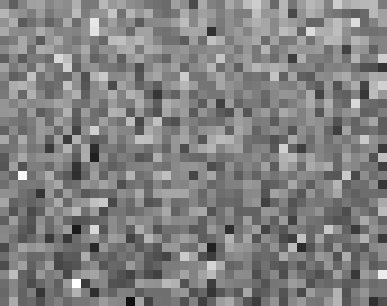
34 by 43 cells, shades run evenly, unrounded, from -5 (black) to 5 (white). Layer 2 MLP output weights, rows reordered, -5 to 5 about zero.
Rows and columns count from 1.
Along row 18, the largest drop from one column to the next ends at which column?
11
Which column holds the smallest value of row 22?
5
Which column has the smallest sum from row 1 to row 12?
41
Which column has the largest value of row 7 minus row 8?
43
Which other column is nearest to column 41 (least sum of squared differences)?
36
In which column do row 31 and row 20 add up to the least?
40
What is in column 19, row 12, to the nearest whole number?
2
